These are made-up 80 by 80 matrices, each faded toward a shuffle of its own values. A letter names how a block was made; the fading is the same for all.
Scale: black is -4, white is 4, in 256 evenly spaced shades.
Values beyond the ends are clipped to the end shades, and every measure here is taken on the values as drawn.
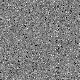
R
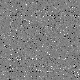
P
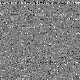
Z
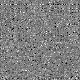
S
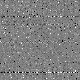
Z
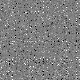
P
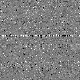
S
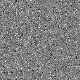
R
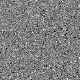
R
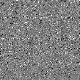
S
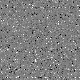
P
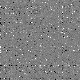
P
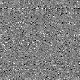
S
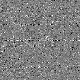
S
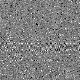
S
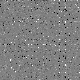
P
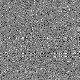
S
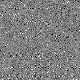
S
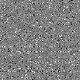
Z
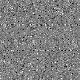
S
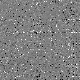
P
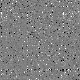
P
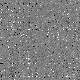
P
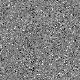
R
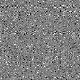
Z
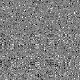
Z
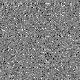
S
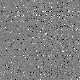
P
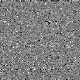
S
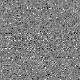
S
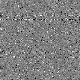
S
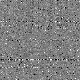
Z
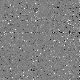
P
